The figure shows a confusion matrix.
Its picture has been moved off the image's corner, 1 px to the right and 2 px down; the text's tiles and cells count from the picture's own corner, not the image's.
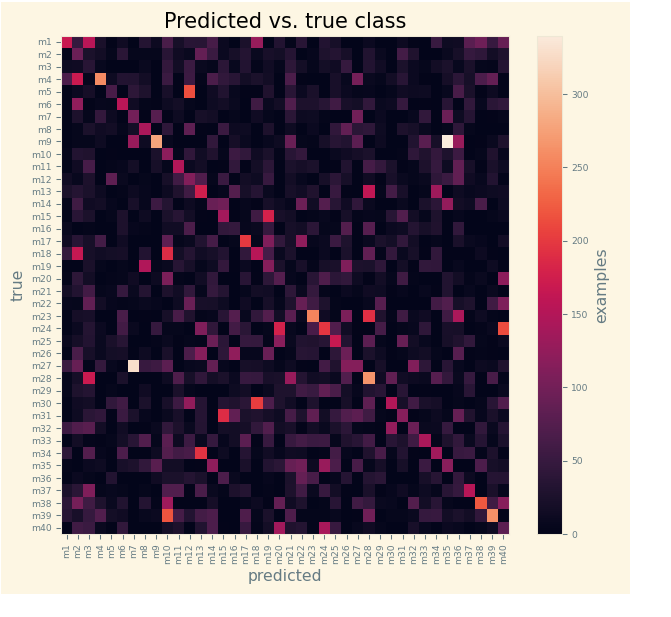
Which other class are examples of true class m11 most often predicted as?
m36
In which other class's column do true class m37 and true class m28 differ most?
m21
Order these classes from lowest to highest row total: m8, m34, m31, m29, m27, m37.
m29, m8, m37, m34, m31, m27
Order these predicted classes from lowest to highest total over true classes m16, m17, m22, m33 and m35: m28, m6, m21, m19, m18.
m18, m6, m28, m21, m19
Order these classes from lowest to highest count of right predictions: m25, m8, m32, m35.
m32, m35, m8, m25
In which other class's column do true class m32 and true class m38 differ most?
m30
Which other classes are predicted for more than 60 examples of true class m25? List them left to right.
m14, m20, m28, m31
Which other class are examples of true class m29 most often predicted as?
m24
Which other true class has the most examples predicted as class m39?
m4
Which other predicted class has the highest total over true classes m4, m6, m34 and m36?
m2
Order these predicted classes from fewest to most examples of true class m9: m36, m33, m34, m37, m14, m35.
m37, m34, m14, m33, m36, m35
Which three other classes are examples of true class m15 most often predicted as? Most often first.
m19, m31, m18
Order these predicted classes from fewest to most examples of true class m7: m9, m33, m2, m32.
m32, m2, m33, m9
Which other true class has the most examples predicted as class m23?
m31
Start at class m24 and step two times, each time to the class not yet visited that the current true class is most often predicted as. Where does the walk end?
m20
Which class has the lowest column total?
m5
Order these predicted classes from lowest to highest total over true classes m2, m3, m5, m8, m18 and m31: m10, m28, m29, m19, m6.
m29, m6, m19, m28, m10
